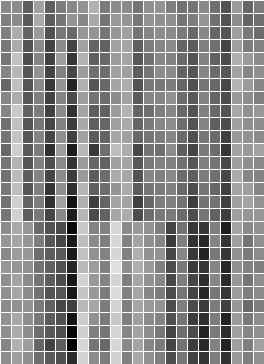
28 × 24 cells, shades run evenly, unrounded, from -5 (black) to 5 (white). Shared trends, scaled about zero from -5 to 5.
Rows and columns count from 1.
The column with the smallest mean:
7
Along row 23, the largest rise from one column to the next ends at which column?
8
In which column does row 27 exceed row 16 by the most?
13
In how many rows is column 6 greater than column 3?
17
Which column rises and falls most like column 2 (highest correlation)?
23
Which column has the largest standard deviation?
19
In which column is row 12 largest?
2
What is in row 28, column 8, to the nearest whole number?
3
